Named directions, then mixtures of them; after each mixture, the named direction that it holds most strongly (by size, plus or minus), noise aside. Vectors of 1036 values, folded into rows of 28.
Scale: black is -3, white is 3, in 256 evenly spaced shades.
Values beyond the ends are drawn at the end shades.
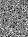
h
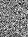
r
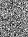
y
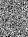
h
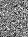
r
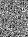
h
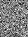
r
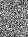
r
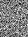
r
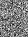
y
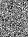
y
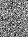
y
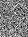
r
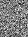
r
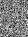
h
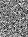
r
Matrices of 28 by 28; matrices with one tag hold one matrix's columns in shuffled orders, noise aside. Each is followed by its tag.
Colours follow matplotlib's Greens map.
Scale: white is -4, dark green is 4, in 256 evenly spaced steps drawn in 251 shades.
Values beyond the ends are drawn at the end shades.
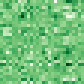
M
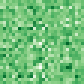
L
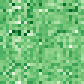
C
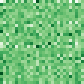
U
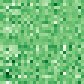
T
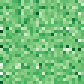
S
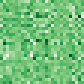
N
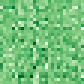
L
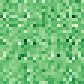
N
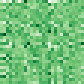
U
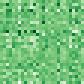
C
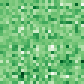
T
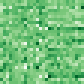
L
